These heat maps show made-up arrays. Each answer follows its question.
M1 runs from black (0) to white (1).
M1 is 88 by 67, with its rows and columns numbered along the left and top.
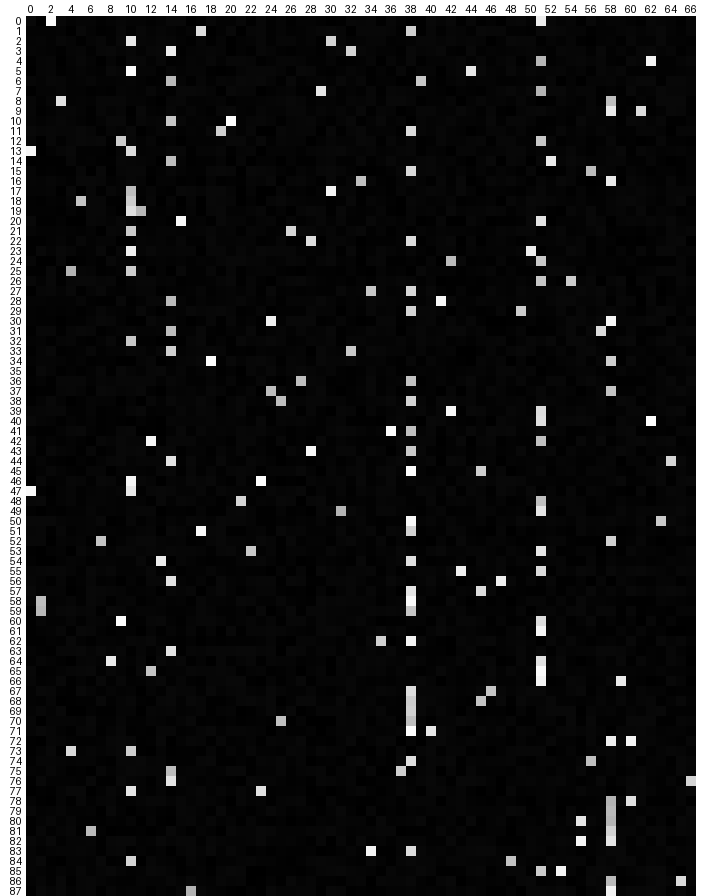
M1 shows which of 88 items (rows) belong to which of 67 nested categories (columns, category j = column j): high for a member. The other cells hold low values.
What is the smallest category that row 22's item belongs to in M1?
28
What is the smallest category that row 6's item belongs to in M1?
39
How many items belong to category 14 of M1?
12
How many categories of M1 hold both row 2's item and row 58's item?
0
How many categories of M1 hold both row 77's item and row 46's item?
2
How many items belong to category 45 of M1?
3
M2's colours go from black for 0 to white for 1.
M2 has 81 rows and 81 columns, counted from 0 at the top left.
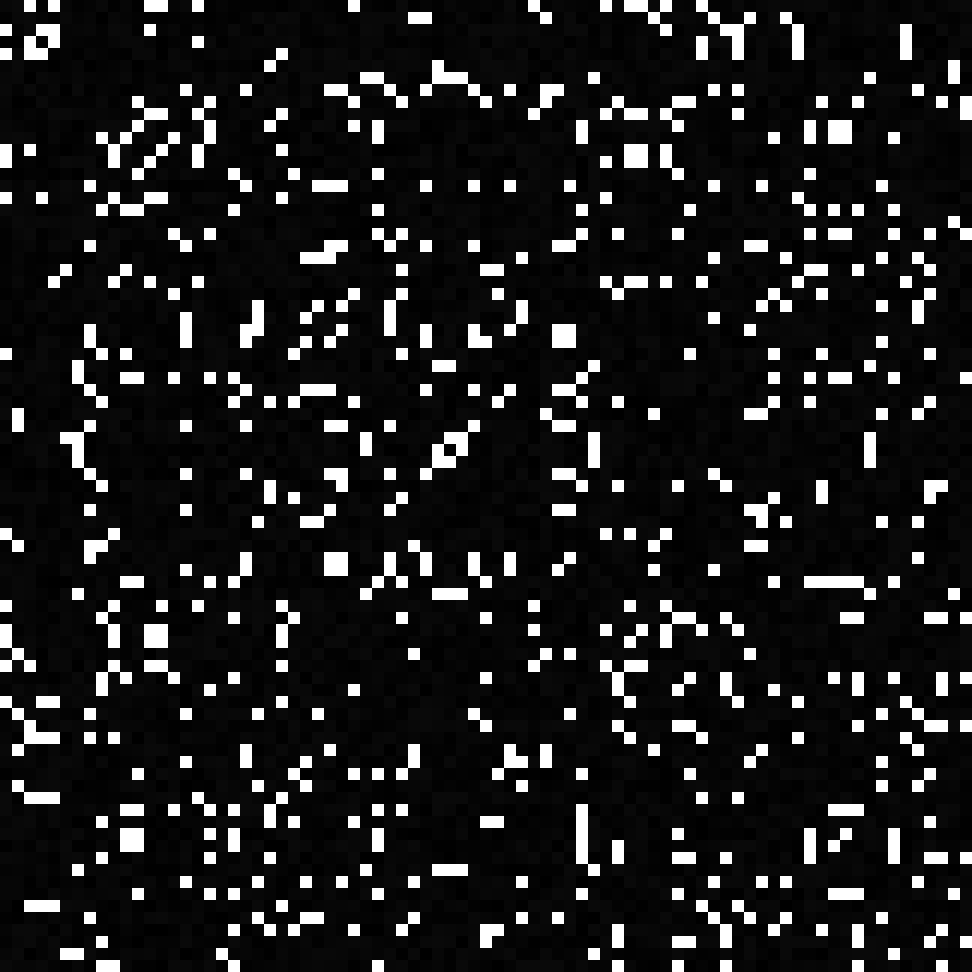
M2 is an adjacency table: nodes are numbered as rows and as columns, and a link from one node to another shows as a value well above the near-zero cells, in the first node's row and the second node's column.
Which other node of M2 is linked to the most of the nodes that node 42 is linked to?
node 20
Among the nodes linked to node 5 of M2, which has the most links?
node 22
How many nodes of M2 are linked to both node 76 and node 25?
5
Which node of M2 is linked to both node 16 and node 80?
node 9
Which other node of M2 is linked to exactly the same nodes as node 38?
node 30
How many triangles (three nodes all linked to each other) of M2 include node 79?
1
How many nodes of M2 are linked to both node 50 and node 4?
2
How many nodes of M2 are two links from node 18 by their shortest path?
4
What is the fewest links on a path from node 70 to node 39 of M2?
4
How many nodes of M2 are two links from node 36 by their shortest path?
3
